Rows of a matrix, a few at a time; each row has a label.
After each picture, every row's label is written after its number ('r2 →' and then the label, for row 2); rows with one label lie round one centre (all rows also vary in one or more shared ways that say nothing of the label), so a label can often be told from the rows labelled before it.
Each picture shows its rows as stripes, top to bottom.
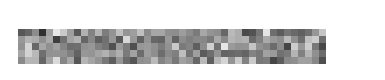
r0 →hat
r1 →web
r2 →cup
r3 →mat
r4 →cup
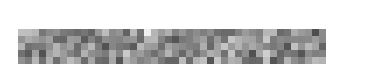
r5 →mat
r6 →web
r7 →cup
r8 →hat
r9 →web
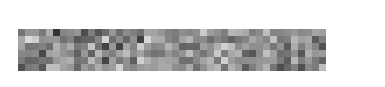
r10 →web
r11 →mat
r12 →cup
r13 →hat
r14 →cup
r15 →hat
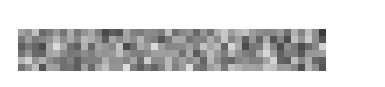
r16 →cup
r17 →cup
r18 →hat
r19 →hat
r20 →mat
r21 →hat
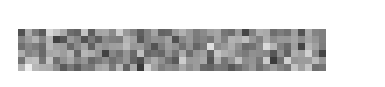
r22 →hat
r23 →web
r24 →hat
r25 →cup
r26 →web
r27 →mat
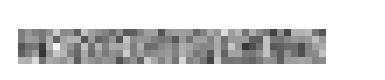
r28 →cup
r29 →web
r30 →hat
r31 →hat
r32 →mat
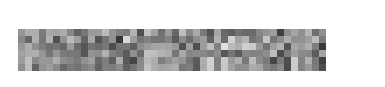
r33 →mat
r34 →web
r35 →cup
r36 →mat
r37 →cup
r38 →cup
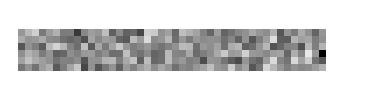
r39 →mat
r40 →mat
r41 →hat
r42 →cup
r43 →mat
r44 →web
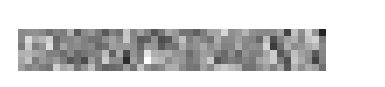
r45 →cup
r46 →web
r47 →web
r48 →mat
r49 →mat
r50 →cup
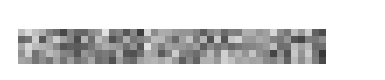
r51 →mat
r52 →hat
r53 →mat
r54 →cup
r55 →cup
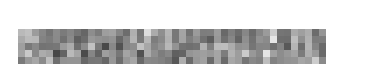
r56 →mat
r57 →mat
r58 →cup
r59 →web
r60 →web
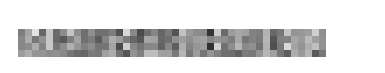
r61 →web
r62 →web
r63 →web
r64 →mat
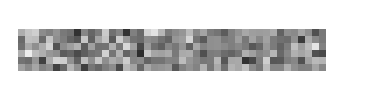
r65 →mat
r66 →hat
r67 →web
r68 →mat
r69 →hat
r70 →web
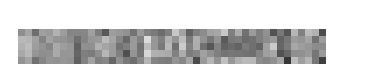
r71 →cup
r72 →mat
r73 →mat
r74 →mat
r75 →cup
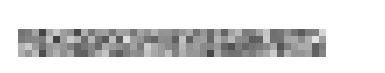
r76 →hat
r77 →web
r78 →mat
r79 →mat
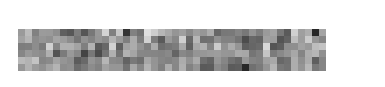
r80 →mat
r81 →mat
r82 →web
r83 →web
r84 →mat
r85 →mat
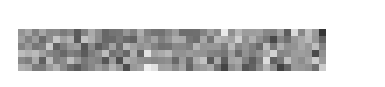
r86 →cup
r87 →cup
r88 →web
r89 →mat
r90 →web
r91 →mat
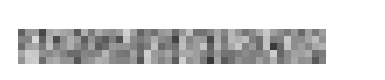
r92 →hat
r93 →web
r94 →web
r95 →mat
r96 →mat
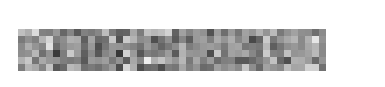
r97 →mat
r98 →web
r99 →web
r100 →web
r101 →mat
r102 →web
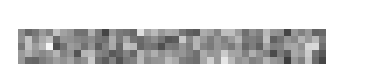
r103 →cup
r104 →web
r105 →web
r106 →cup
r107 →cup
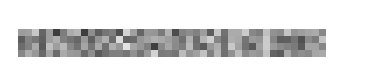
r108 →web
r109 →hat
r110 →hat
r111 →web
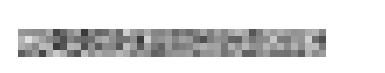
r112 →web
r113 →mat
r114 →web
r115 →hat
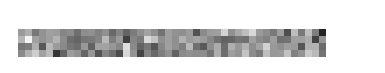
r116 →cup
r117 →mat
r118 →hat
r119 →web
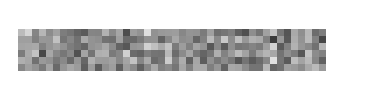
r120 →mat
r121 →cup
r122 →mat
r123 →hat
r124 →mat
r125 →web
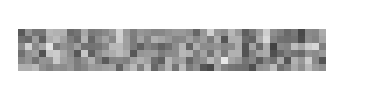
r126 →hat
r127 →hat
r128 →web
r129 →hat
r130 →cup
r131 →mat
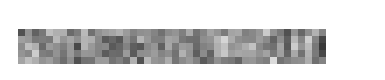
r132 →hat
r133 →cup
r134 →cup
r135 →cup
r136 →mat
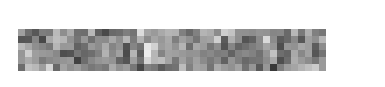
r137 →cup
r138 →hat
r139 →mat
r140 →mat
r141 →mat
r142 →web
